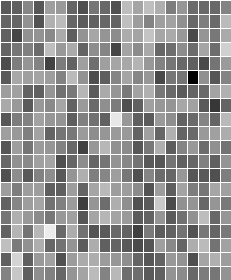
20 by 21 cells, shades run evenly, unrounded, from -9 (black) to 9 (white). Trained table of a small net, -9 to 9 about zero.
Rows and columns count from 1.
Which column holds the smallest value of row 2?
4
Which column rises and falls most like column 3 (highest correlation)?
12
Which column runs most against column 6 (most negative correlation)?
2
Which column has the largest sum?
21
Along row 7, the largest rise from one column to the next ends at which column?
10
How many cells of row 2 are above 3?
4
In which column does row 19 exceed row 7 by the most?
9
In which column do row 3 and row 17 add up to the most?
5
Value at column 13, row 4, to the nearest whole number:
1
